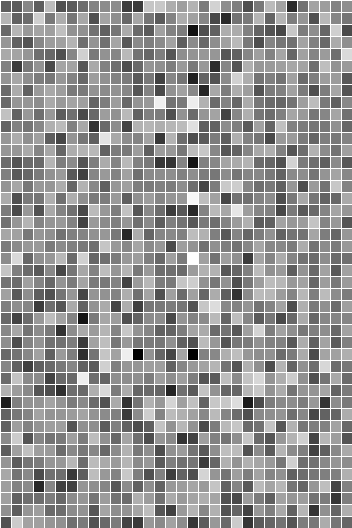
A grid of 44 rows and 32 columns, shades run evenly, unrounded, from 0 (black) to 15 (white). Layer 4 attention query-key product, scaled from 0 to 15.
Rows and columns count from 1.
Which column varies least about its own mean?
11
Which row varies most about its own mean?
30
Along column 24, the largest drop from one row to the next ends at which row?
34
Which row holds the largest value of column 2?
22
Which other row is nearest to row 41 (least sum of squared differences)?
23
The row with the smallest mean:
44
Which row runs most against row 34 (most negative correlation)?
33
